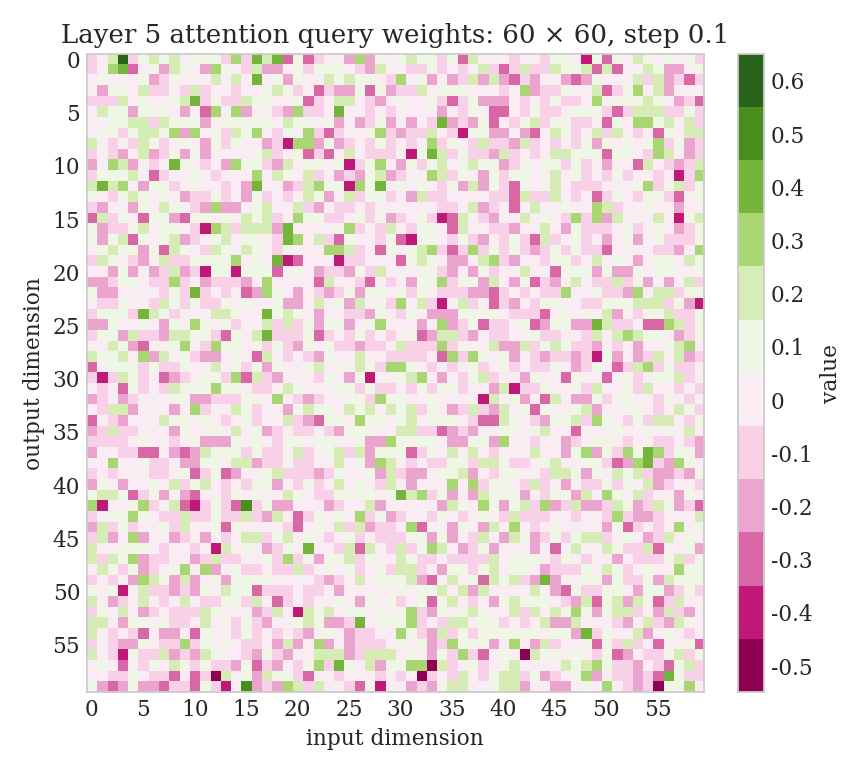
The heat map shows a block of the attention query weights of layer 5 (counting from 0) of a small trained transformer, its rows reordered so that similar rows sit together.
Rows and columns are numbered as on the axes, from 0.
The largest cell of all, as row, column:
0, 3
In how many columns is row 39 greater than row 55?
29
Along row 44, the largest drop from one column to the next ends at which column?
32
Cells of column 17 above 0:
22
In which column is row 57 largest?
24
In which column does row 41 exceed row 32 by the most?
38
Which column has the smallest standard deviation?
6
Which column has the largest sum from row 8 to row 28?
17
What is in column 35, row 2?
-0.2
